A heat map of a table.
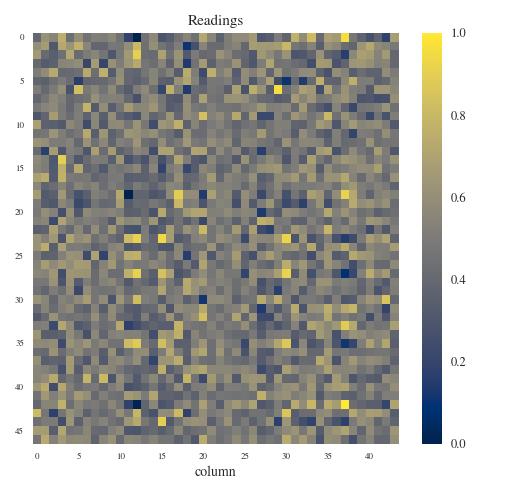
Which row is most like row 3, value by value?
25
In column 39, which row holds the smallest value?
7
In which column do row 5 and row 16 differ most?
30
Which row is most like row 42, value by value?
0
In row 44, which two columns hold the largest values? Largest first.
15, 12
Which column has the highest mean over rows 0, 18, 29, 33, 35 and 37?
37
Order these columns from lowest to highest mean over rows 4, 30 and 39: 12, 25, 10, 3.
3, 12, 25, 10
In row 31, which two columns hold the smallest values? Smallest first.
27, 42
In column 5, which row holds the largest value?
6
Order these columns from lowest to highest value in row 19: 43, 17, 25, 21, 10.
43, 21, 25, 10, 17
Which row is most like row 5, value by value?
19
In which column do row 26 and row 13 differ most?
1
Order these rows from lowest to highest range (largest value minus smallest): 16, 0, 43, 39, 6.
16, 39, 43, 6, 0
